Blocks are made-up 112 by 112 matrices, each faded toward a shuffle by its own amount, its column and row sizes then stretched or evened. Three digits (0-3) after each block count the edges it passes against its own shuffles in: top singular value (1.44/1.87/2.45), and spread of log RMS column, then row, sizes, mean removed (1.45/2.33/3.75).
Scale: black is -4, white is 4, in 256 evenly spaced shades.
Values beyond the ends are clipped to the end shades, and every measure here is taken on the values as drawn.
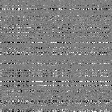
3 1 3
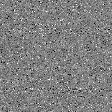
1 0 1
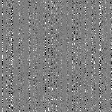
1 3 1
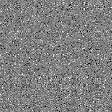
2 0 1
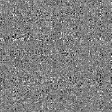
1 2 2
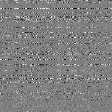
2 1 3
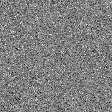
1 0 0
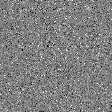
0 0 1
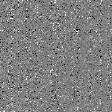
0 2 1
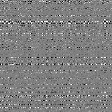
3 1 3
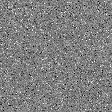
1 0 0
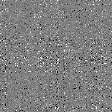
0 2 2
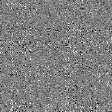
1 2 2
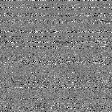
1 1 3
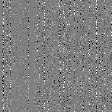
1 3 0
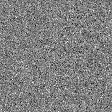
0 0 0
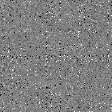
0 2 1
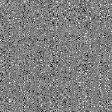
2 2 1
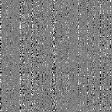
3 3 1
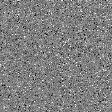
1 1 0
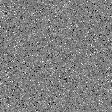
1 0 0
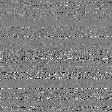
1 0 3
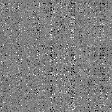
2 2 1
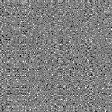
3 1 1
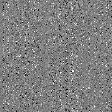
1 2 0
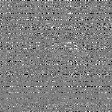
2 1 3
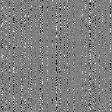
1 3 1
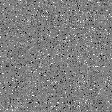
1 0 1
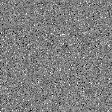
1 1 1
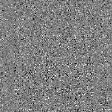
1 2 1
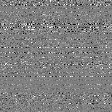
0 0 3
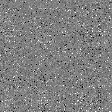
1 1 1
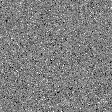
0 0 0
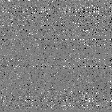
2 1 2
